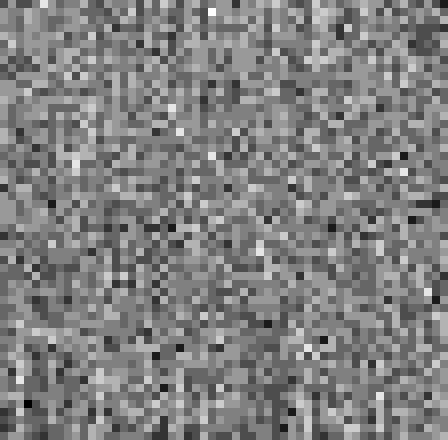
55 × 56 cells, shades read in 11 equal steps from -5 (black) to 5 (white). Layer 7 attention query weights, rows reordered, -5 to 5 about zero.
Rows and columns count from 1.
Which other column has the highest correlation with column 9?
5
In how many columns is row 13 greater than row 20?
27
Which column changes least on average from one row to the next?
13
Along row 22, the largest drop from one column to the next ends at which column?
52
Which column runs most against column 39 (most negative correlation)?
35
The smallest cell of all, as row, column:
51, 4
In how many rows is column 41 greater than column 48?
21
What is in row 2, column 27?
5
